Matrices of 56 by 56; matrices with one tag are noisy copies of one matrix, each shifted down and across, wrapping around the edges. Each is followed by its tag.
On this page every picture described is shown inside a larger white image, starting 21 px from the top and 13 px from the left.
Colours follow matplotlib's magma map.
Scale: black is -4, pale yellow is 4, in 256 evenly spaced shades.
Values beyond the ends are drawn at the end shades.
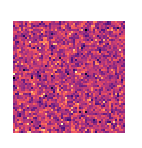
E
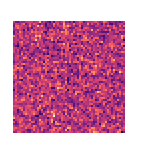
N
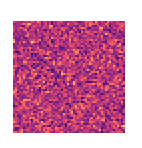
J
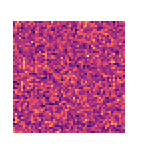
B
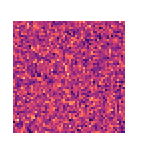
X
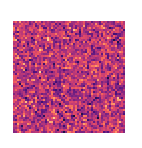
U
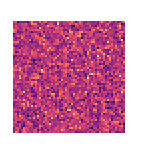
U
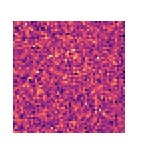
X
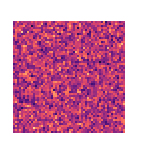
X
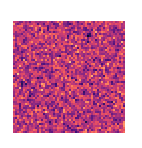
J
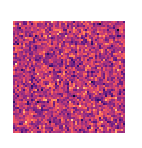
B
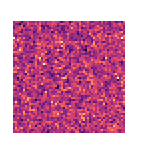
U
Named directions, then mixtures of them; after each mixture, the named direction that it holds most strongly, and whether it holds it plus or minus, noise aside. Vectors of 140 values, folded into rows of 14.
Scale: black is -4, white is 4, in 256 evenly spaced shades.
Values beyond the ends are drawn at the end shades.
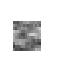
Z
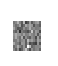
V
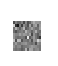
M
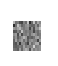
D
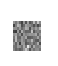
D, plus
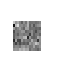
M, minus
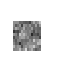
Z, minus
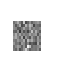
V, plus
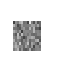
D, minus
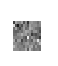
M, plus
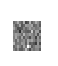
V, plus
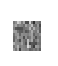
V, plus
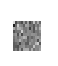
D, plus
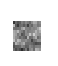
Z, plus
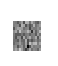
V, minus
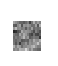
Z, minus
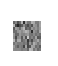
M, plus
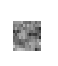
Z, minus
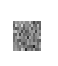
M, minus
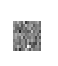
V, plus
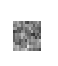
Z, minus
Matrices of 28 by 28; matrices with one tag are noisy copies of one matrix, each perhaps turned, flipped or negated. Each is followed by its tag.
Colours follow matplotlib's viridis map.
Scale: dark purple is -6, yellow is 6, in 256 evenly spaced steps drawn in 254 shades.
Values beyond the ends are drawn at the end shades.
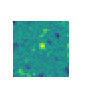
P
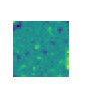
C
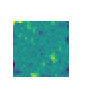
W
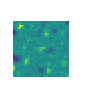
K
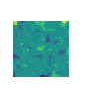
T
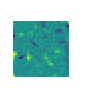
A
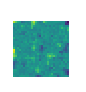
T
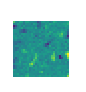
A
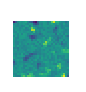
A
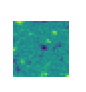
P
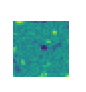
P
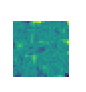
T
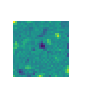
P
